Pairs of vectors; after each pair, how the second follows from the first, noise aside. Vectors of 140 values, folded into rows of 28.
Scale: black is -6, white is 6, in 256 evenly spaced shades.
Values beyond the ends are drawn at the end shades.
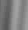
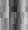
wrapped around, scaled up.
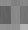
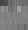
reversed, negated, partly zeroed.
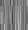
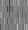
reversed, negated, partly zeroed.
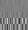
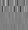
reversed, negated, partly zeroed.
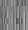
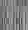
copied.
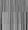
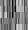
wrapped around, scaled up.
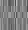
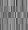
negated.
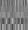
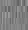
wrapped around, shrunk.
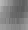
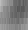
copied.
